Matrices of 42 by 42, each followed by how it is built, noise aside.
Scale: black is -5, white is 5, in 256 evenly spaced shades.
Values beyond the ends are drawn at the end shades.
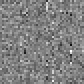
uneven columns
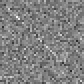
diagonal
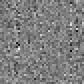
uneven columns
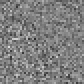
lower triangular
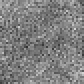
smooth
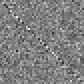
diagonal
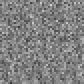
repeating columns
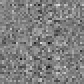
low rank
